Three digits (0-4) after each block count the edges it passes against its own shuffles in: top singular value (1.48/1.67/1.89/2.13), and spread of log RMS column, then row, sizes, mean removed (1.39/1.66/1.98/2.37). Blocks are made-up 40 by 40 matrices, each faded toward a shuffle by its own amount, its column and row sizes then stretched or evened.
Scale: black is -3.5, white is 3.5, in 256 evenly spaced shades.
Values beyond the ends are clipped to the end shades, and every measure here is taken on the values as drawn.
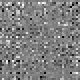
3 3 4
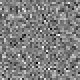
2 0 1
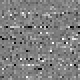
0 0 3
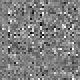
0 3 3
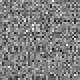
2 0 0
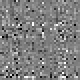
1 4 3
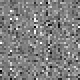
0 4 1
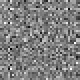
3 1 2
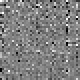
0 4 3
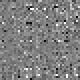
0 3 2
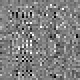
3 3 2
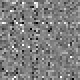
1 3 1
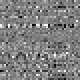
4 0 4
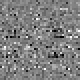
1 0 4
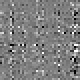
3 4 3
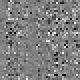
0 4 3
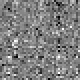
3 2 1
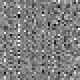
2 4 0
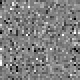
2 2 1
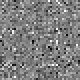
2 1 1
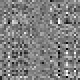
4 4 2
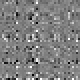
4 4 4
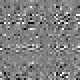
4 3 4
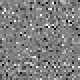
2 0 2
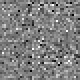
2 1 2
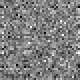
2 0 0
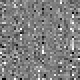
1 4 0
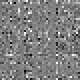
1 4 3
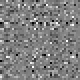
2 1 3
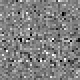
0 0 3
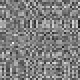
4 2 3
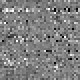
2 1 4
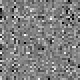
2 3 2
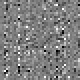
0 4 1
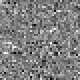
0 1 3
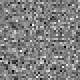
3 0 0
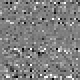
1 0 4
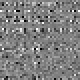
1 2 4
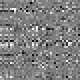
4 1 4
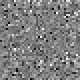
0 0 0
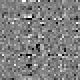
2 2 4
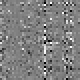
2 4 1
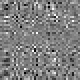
4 2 4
